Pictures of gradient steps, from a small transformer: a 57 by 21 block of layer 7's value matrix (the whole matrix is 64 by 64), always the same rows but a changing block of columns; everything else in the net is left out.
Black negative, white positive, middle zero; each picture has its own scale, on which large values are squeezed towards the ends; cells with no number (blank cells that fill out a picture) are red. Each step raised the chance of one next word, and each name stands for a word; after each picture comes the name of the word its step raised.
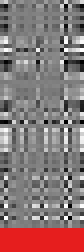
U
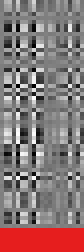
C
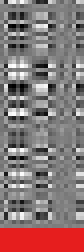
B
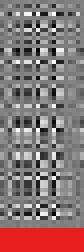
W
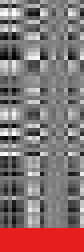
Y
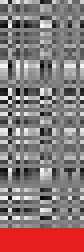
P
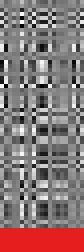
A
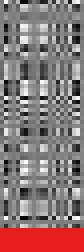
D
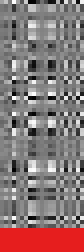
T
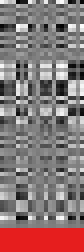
B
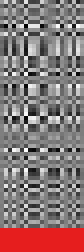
B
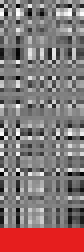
Y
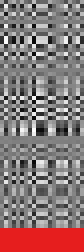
D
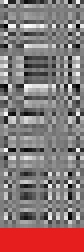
B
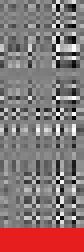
D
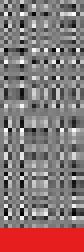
W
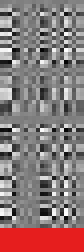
W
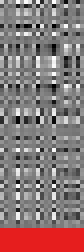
B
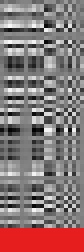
P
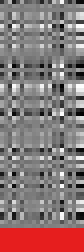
B
